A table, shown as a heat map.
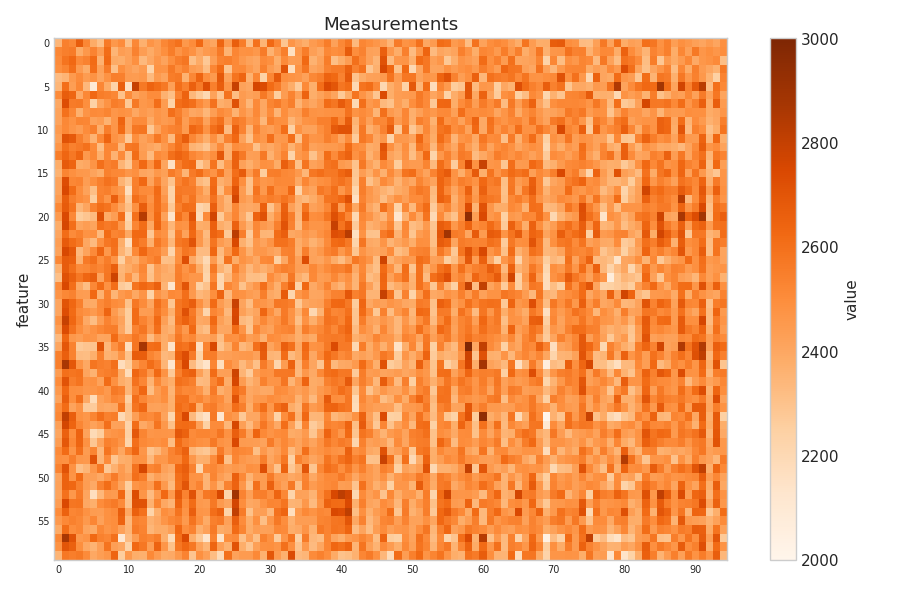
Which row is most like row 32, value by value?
58
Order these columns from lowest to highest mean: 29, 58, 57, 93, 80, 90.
80, 29, 57, 90, 93, 58
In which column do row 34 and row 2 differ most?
83
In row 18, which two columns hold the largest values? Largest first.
88, 25
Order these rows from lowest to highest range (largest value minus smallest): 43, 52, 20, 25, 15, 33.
33, 15, 25, 52, 20, 43
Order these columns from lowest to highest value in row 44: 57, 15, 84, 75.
15, 84, 75, 57
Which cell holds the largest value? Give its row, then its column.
35, 58
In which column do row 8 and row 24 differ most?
16
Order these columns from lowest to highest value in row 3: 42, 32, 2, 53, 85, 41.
53, 85, 42, 2, 41, 32
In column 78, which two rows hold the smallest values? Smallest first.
27, 59
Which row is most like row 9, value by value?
55
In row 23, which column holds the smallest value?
10
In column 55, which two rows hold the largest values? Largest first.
22, 52
